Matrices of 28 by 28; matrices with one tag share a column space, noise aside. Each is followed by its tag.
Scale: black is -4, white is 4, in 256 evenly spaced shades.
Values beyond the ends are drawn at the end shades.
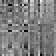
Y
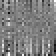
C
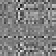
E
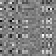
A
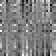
Y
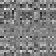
E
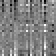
Y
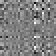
E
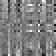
Y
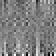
C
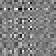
A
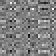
A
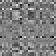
E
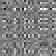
A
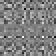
E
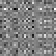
A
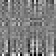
C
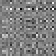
A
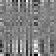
C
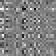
A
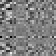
E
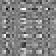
A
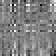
Y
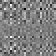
E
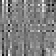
Y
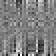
C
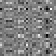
A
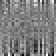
C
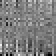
C
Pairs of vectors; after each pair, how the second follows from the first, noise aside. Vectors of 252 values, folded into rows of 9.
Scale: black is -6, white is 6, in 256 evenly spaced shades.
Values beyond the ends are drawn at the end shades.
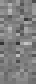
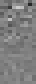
wrapped around, partly zeroed.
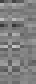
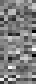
wrapped around, scaled up.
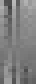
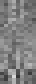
wrapped around, negated.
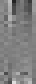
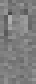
wrapped around, negated, shrunk.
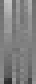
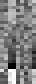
wrapped around, scaled up.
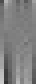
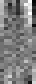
reversed, negated, scaled up.
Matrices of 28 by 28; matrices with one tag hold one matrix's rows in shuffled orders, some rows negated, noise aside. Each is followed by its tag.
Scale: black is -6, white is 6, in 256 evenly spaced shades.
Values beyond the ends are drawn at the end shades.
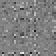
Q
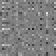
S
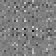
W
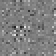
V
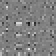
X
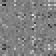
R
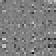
R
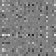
S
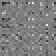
S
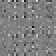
W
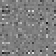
S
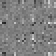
R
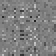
Q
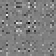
X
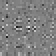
X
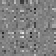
Q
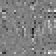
R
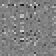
Q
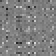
X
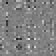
X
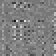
V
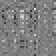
Q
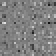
R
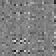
V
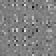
W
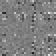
R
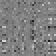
R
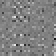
V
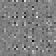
W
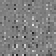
W
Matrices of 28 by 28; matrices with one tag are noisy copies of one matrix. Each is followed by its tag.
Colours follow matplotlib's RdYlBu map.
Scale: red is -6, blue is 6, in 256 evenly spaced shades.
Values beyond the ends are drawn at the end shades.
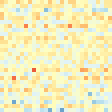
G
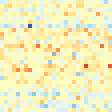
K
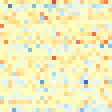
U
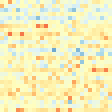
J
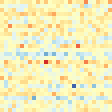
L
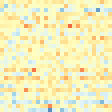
G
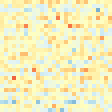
G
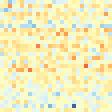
K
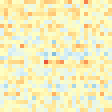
L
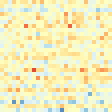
G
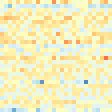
U
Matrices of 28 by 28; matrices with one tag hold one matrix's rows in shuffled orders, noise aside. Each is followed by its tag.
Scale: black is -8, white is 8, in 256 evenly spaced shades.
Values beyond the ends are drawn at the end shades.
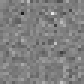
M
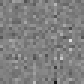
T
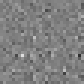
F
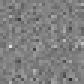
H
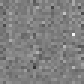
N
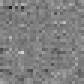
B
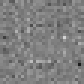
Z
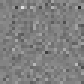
F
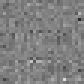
Z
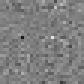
M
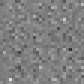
H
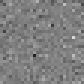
N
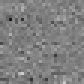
B
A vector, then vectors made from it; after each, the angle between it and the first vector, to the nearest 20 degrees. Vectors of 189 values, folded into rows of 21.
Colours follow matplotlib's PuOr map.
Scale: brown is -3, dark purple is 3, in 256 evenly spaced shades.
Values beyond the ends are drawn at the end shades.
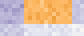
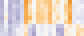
40 degrees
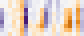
100 degrees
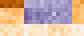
160 degrees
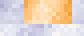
20 degrees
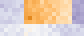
20 degrees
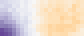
60 degrees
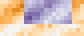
160 degrees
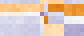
80 degrees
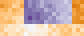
160 degrees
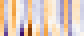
100 degrees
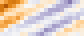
120 degrees
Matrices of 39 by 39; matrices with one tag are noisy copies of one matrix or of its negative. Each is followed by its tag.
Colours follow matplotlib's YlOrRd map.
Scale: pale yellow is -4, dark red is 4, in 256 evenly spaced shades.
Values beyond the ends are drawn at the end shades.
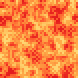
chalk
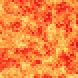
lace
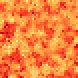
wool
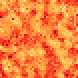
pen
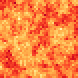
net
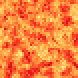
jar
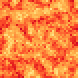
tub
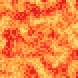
tub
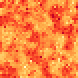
chalk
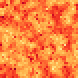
chalk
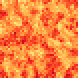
pen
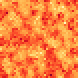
pen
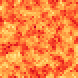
wool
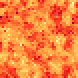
chalk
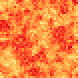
net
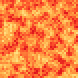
wool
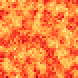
pen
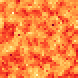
wool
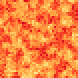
jar
